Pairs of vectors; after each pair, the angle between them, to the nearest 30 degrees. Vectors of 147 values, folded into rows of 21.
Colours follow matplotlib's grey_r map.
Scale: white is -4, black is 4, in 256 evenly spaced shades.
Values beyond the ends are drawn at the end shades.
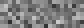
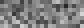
60 degrees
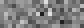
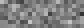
120 degrees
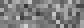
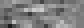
90 degrees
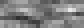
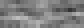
150 degrees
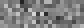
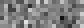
60 degrees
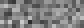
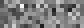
90 degrees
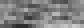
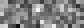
90 degrees
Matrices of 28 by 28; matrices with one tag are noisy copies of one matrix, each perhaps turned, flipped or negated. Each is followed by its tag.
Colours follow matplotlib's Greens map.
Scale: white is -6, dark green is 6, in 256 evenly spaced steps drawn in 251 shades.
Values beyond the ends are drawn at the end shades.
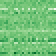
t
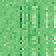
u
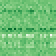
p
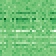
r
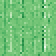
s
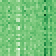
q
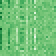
u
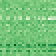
q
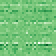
s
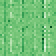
s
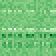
p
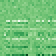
u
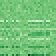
u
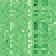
p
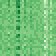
q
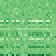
u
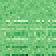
u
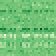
p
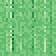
s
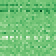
q
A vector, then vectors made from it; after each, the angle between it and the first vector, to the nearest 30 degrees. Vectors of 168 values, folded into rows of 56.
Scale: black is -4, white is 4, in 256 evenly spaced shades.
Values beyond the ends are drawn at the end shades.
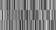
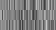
30 degrees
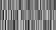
120 degrees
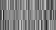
150 degrees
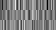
120 degrees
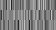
120 degrees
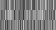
90 degrees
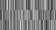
150 degrees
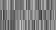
150 degrees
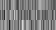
90 degrees
